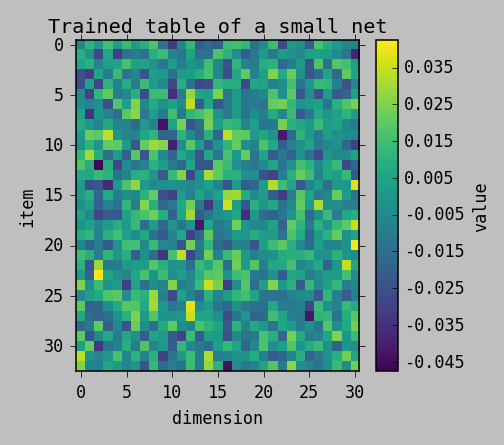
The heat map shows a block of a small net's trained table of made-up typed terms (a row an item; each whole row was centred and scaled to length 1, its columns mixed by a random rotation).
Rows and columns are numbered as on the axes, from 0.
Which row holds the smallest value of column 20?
13
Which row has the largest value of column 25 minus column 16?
24
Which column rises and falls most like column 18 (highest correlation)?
2
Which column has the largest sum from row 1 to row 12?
8
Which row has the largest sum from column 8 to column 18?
23
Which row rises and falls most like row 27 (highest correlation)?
26
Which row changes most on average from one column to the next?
5
